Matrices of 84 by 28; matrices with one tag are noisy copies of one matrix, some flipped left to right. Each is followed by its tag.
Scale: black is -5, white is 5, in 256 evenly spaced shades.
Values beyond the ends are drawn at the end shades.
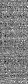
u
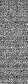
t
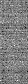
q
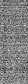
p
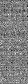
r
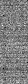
p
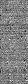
q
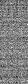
t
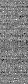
u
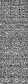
t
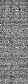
t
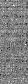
u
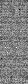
t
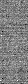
q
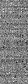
u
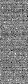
r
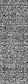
p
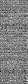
q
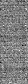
p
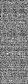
r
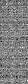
t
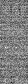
t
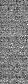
t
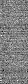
q
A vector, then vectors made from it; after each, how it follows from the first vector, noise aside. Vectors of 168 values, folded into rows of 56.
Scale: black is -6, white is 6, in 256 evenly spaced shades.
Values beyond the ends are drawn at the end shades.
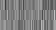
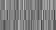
negated.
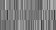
negated.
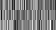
reversed, negated, scaled up.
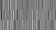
reversed, negated, partly zeroed.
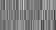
negated.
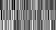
reversed, negated, scaled up.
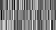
reversed, negated, scaled up.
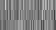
negated.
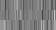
partly zeroed.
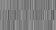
wrapped around, negated, shrunk.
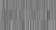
wrapped around, negated, shrunk.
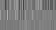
partly zeroed.
